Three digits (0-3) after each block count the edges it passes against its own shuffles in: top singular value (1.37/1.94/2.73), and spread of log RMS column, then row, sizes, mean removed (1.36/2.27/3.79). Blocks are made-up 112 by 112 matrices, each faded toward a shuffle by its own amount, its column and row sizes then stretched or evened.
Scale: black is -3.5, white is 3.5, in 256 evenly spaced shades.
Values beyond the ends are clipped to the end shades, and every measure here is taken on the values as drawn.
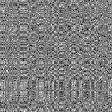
3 1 1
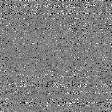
1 1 3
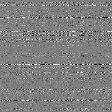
2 1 3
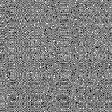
3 0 0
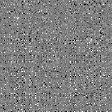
2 2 2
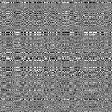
3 1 3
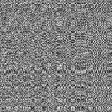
3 1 2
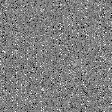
0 2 0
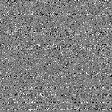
2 0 2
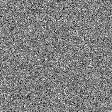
0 0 1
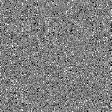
2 1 0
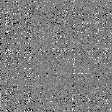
0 2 2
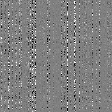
1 3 1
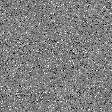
0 0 1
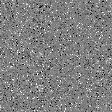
1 1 0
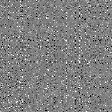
2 2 1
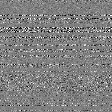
1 0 3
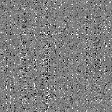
2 2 1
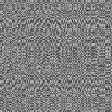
3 0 2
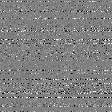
2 0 3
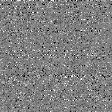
1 1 2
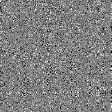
1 2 1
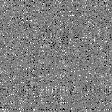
2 1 1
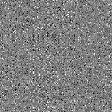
2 1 0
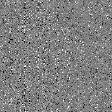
0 2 0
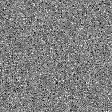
1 0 0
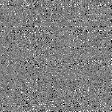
1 2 2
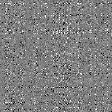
1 2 2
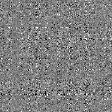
1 2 2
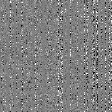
1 3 1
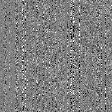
0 3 0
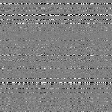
3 1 3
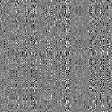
3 3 1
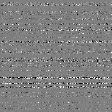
1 1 3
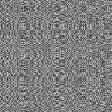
3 2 1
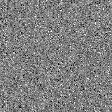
1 1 0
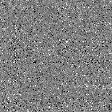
1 1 1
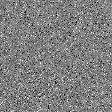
0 1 1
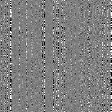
3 3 0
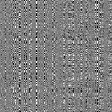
3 3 1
